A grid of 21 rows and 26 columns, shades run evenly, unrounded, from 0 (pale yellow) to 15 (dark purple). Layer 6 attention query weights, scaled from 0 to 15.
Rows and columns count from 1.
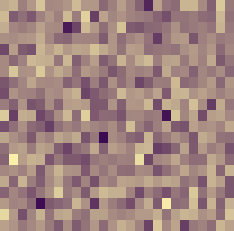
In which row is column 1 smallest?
20
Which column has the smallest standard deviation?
13
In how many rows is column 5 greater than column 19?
5
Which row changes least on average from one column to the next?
4
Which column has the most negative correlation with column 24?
25
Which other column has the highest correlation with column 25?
10
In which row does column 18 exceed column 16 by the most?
14
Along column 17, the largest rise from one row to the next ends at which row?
15
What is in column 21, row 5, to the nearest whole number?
6
